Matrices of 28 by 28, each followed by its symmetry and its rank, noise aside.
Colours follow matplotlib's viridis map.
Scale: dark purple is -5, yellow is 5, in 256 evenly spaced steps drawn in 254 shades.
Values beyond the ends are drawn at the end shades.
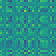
no symmetry, rank two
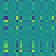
no symmetry, rank one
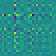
antisymmetric, rank two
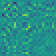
symmetric, rank three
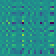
no symmetry, rank two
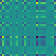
symmetric, rank one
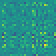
no symmetry, rank three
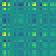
symmetric, rank one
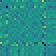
symmetric, rank three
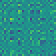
symmetric, rank three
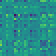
symmetric, rank two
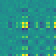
symmetric, rank one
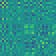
symmetric, rank three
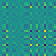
symmetric, rank one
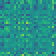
no symmetry, rank three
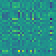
antisymmetric, rank two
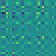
no symmetry, rank two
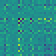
symmetric, rank two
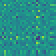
symmetric, rank three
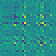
no symmetry, rank two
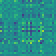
symmetric, rank two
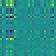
no symmetry, rank one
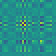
symmetric, rank one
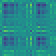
symmetric, rank one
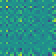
symmetric, rank two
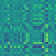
antisymmetric, rank two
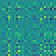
antisymmetric, rank two
